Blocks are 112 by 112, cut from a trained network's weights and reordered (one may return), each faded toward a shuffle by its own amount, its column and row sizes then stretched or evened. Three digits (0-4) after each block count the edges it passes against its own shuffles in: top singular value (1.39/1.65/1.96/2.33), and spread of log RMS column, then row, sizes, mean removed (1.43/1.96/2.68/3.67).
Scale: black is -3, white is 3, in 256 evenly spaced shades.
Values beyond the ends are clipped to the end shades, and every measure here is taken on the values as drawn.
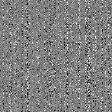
0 4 1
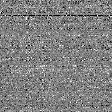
2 1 3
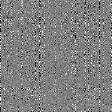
1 4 2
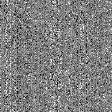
1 3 0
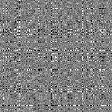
4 3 4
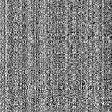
4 0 2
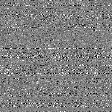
0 0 4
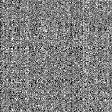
2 1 2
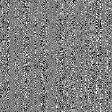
0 4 1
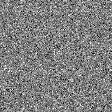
1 0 2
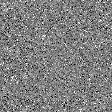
0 1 1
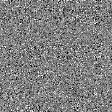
0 1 2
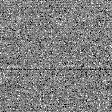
1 1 0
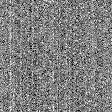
2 0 0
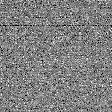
1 0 1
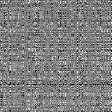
4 4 1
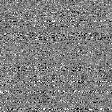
1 1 4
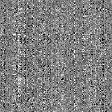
2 3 2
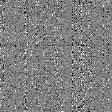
0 4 0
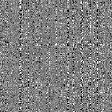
4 4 2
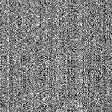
2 0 2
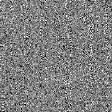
1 3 1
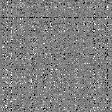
0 3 3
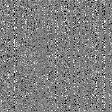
0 4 2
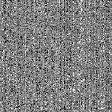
2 2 1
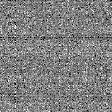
2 2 0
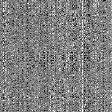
3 3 2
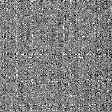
2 1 3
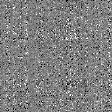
0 3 2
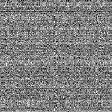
3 2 0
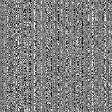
3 4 0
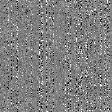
0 4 0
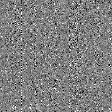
1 3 0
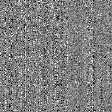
1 3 1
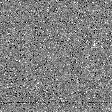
0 0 1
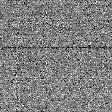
1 1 0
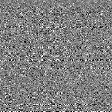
3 1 3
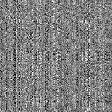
3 3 1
